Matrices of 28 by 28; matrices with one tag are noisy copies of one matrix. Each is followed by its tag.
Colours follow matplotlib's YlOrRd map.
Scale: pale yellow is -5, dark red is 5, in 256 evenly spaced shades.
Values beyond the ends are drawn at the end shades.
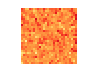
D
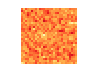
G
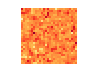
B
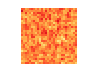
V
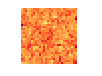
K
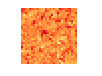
V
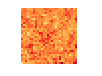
K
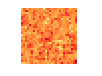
K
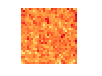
D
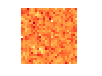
B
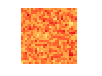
G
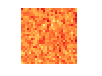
D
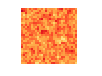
V
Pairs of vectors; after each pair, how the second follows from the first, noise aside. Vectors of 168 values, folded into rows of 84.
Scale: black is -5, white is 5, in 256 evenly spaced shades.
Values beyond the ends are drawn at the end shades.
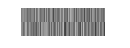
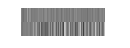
negated, partly zeroed.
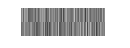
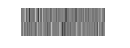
reversed, partly zeroed.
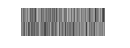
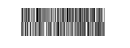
negated, scaled up.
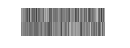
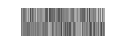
sign-scrambled.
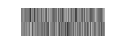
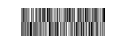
negated, scaled up.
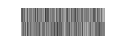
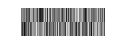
wrapped around, negated, scaled up.
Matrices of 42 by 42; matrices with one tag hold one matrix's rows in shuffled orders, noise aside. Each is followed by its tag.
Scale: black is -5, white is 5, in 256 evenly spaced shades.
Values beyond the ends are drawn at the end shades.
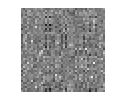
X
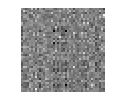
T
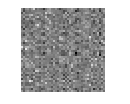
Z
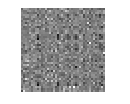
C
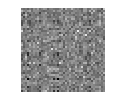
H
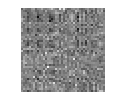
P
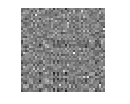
T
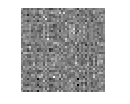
P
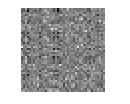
H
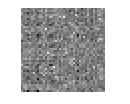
P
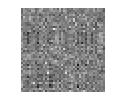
P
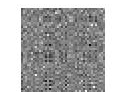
X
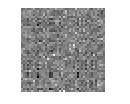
P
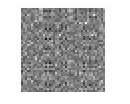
X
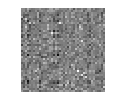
H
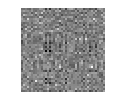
X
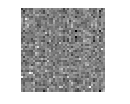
Z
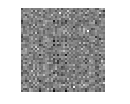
T
